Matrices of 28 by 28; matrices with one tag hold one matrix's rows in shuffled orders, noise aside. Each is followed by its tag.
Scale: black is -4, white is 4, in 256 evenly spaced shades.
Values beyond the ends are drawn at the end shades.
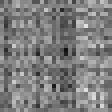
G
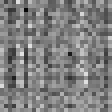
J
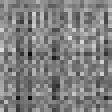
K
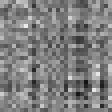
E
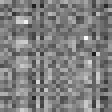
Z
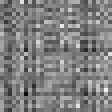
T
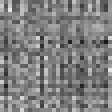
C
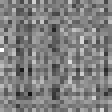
K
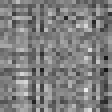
Z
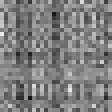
K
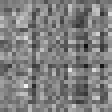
E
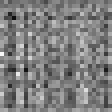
J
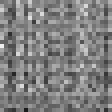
J
